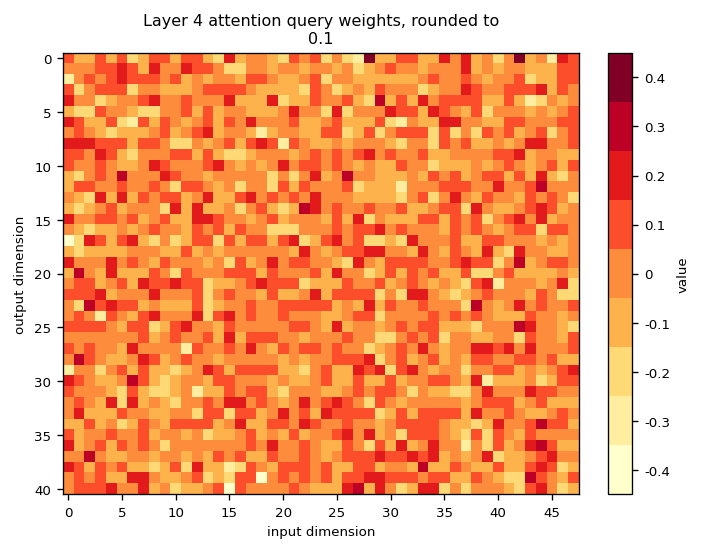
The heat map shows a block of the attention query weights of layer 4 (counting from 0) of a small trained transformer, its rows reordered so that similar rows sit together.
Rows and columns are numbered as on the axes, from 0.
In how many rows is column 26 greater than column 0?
18
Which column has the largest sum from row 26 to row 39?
43
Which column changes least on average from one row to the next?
23
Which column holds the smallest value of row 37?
40
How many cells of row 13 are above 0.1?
6
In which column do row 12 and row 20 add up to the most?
1
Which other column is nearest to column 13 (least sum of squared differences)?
41
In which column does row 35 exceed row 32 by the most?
28
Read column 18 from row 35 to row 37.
-0.1 0 -0.1
